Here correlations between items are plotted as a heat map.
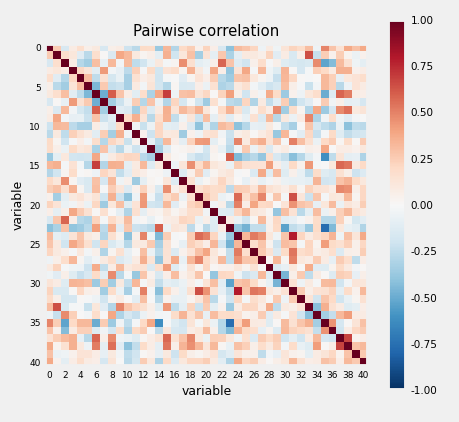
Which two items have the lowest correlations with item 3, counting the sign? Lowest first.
23, 10
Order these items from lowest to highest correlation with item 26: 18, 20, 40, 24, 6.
6, 18, 40, 20, 24
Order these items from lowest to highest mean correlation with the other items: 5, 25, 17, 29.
5, 29, 17, 25
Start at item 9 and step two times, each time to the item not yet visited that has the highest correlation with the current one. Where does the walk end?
1
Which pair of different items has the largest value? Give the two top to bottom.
24, 31
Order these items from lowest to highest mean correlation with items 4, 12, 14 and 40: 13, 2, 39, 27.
2, 13, 27, 39
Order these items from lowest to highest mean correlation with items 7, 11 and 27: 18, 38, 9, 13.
38, 9, 13, 18
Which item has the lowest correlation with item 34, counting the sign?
33
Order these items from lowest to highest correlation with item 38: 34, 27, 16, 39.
16, 27, 39, 34
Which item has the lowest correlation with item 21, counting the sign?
29
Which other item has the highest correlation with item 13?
35
